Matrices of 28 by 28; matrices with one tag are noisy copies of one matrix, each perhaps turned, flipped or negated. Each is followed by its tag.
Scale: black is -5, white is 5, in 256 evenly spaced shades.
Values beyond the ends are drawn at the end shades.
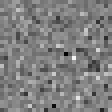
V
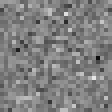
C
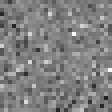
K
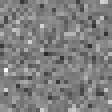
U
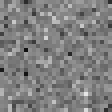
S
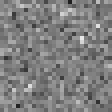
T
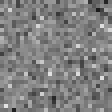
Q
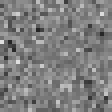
T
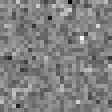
T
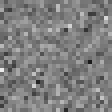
T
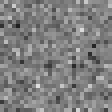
S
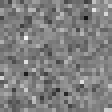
S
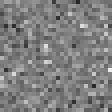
K
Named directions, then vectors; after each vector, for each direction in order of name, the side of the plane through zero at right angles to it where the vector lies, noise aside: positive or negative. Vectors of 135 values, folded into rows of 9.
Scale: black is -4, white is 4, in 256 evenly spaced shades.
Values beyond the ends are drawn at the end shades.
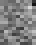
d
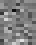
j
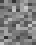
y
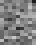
positive, negative, negative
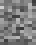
positive, negative, negative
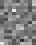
negative, negative, positive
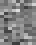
negative, negative, negative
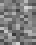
positive, positive, positive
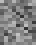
negative, positive, negative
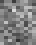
positive, negative, positive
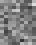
negative, negative, negative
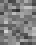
positive, positive, positive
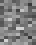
negative, positive, positive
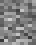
negative, positive, positive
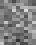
positive, negative, positive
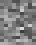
negative, positive, positive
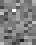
negative, negative, positive
